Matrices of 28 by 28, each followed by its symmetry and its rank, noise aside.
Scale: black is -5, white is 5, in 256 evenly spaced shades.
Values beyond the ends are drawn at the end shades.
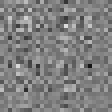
no symmetry, rank three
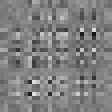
antisymmetric, rank two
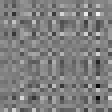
no symmetry, rank two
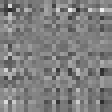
no symmetry, rank two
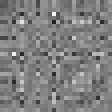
symmetric, rank three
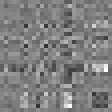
symmetric, rank three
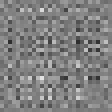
antisymmetric, rank two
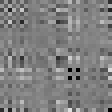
symmetric, rank two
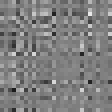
antisymmetric, rank two
